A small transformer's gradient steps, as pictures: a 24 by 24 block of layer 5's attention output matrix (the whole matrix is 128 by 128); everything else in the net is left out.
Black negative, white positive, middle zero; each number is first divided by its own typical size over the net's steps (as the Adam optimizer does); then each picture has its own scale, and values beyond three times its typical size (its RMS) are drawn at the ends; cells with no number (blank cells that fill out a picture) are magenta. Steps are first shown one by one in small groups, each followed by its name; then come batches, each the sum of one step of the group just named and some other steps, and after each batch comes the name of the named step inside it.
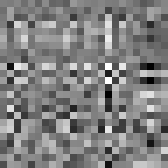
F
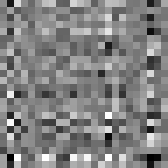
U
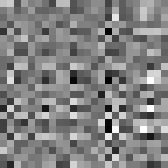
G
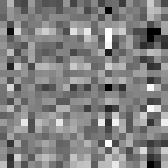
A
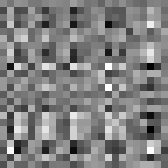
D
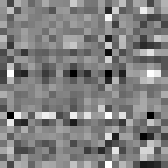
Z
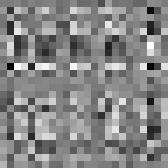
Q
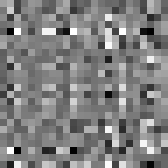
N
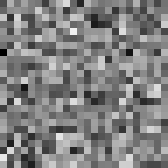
N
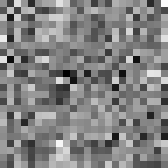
Z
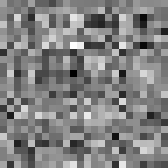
Z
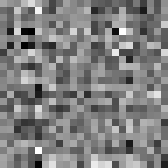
N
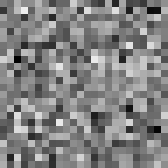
Q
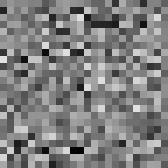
D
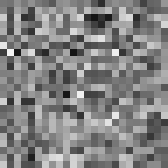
Q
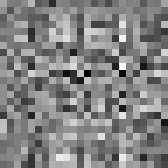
F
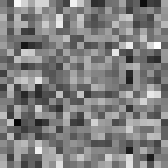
U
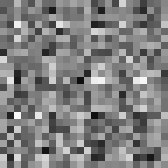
U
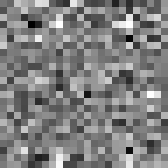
F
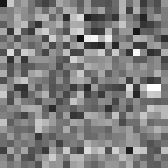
A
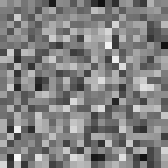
A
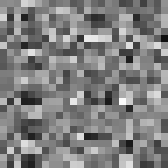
N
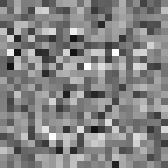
Q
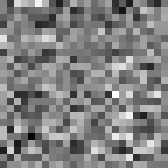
D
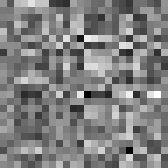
F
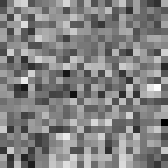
U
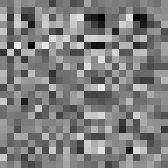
F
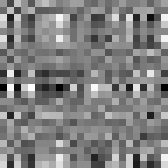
Z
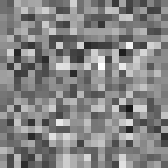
Q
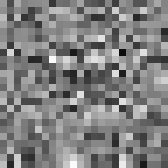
Z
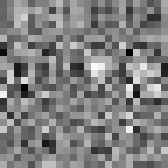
Z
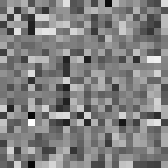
N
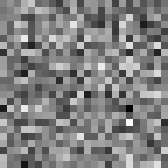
F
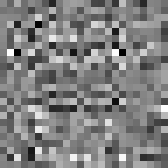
D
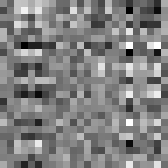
Q
